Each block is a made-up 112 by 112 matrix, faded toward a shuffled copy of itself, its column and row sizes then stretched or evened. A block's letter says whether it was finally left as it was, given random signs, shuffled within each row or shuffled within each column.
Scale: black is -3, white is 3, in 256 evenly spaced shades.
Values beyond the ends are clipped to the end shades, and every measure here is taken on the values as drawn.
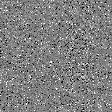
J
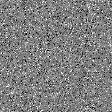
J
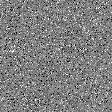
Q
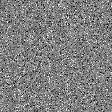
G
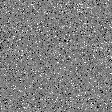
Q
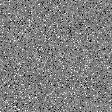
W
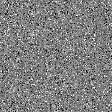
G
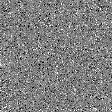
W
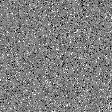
G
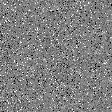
G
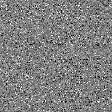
J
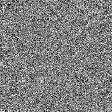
J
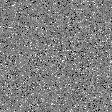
Q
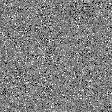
J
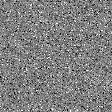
Q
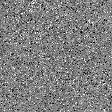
Q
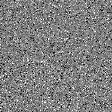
W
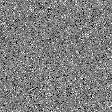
W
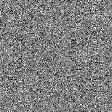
J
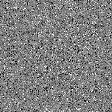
J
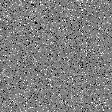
G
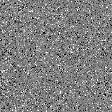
J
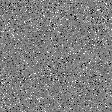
Q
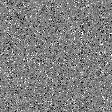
W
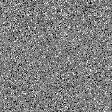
J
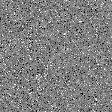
G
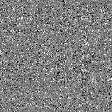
J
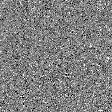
J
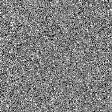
W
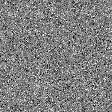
G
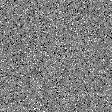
G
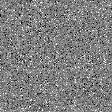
J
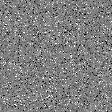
W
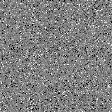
J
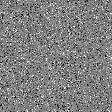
G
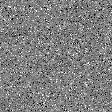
Q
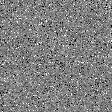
Q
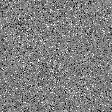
G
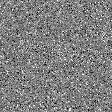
Q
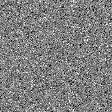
G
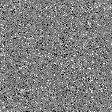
W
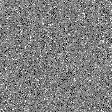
G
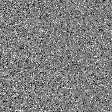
G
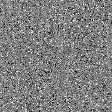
W
